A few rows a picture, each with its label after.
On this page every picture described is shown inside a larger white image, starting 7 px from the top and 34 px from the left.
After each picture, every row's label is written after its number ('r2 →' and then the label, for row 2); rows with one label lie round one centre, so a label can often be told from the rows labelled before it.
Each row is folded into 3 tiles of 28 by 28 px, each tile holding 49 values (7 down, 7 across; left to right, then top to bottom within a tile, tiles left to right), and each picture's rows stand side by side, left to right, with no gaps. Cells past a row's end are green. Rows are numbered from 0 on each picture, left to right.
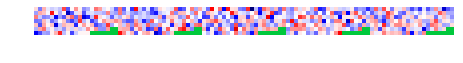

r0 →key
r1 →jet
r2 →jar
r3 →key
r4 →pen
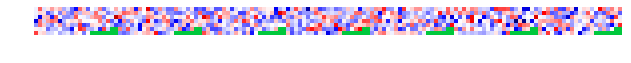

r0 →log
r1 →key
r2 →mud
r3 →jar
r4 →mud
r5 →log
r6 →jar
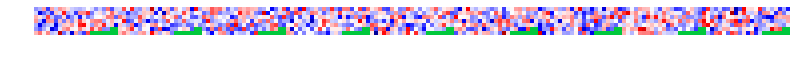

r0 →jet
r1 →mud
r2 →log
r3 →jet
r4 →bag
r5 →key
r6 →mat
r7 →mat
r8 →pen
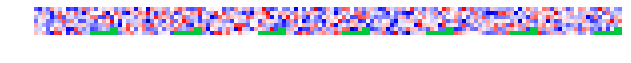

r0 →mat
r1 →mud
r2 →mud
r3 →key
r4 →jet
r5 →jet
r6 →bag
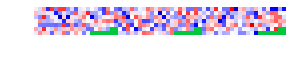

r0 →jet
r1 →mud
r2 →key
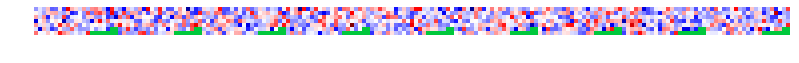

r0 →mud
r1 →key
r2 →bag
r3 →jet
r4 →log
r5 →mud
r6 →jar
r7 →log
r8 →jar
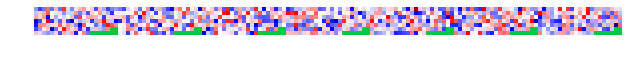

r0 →key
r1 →key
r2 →pen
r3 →mat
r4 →log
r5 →jet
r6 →mat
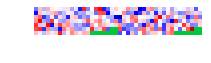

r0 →mud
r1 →jar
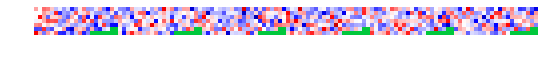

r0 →log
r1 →pen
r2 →key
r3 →mud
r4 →mat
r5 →key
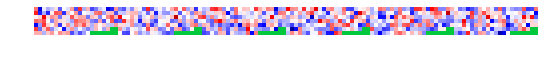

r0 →pen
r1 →key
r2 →log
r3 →jet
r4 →mud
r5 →pen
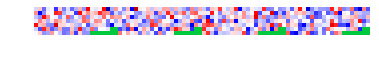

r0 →pen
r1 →jet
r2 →jar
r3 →log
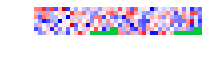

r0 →jet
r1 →jet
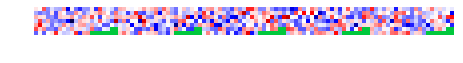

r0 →key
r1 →bag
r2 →log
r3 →key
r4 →bag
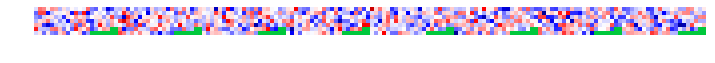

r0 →jar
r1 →pen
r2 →bag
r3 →jar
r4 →bag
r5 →key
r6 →mud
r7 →bag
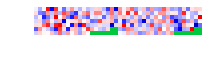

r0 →mud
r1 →log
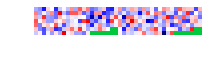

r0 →pen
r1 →jar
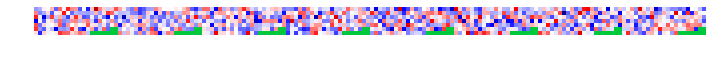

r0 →mud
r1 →bag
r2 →bag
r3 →key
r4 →key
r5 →bag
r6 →log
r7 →jet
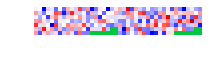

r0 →pen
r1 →jet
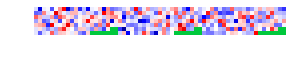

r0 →key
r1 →jet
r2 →jar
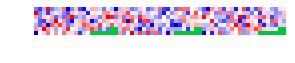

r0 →key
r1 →bag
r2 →key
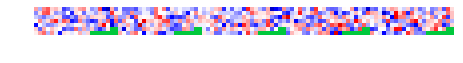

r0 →log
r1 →pen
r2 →log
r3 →key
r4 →mat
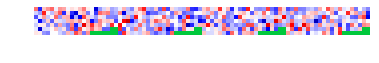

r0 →jet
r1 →pen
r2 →log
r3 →jar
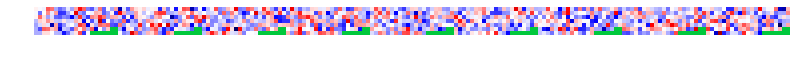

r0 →log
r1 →pen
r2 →mud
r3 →bag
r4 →bag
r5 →mud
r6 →jar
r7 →key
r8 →pen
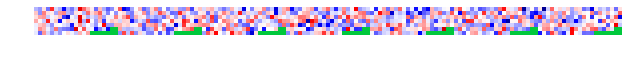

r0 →log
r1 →pen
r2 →pen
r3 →bag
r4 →key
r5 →log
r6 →key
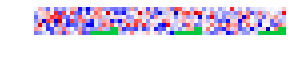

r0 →bag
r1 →mud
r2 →key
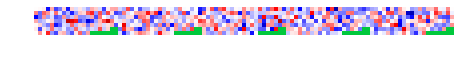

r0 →jet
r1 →bag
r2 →mat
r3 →pen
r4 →mud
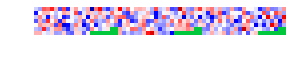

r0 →log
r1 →mud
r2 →log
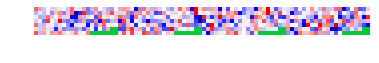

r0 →bag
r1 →mud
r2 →mud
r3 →pen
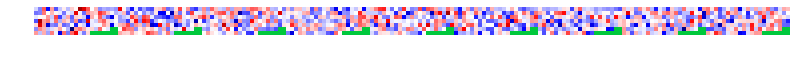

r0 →log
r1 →bag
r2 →mud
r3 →key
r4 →mud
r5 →key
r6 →bag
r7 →jar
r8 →jet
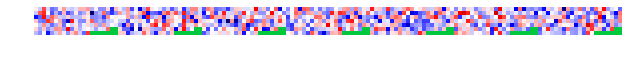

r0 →jar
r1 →jet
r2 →jar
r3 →jet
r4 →bag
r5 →log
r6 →key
